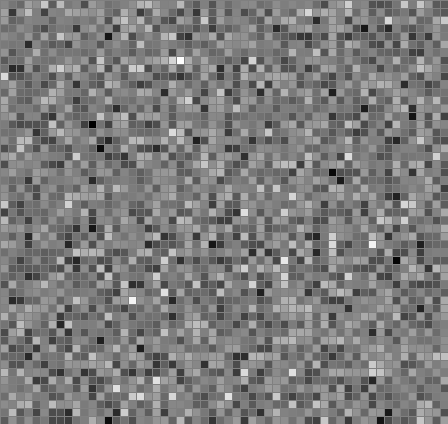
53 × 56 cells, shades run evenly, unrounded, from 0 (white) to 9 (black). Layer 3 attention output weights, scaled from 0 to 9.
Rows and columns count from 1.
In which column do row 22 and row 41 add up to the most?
42
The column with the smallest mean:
16
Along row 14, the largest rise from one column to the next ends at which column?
52
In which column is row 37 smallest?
21
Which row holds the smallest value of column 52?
26
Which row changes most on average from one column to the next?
9
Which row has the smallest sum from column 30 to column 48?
43
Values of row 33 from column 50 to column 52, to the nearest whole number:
9 3 4
